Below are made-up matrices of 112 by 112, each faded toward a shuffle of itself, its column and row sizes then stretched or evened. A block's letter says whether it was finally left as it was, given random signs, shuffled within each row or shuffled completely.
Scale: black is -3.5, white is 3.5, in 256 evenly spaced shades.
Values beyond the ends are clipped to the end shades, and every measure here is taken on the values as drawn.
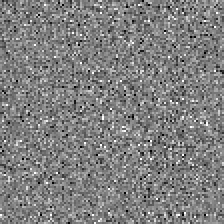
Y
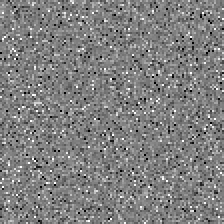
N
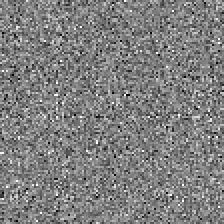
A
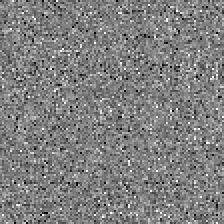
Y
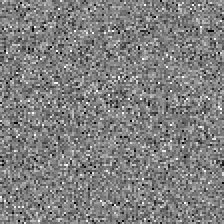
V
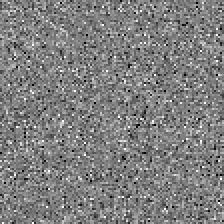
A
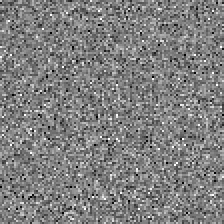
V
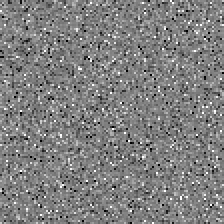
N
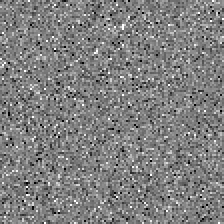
N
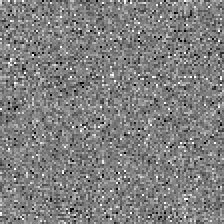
Y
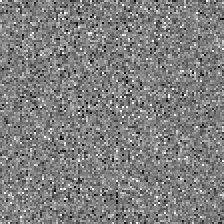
A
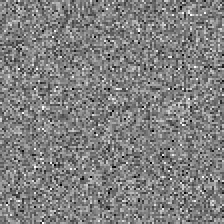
A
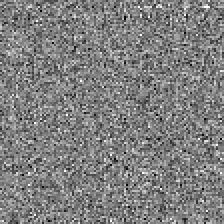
Y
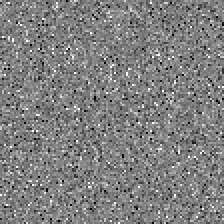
N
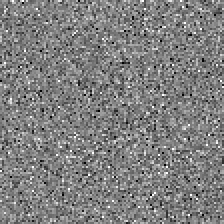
N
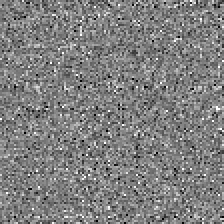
Y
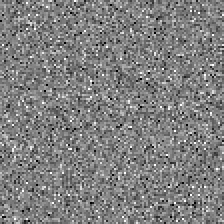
N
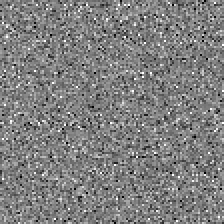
V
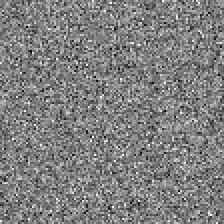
N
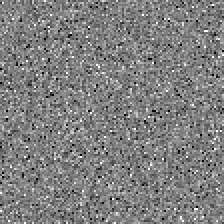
N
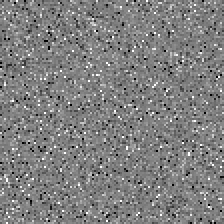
N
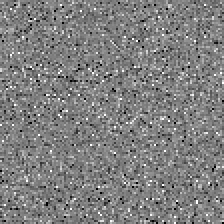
V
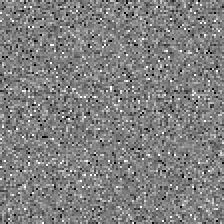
V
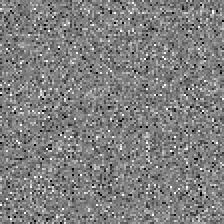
A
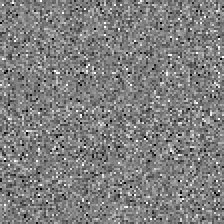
A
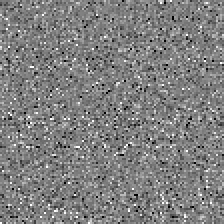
V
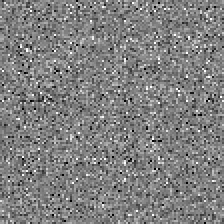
A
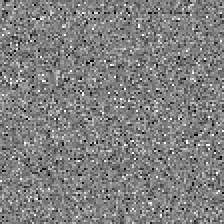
V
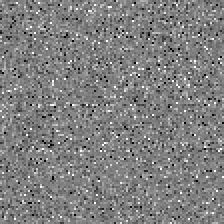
V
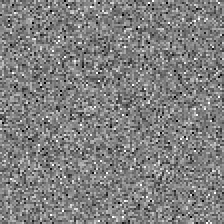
N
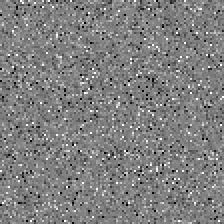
V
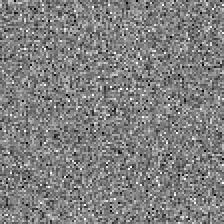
N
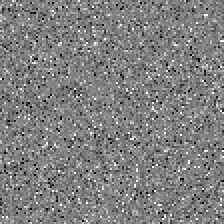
N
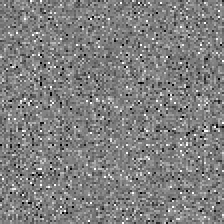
Y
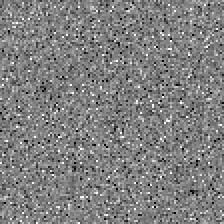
N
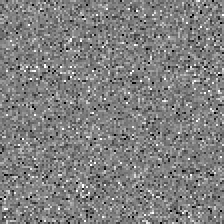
V
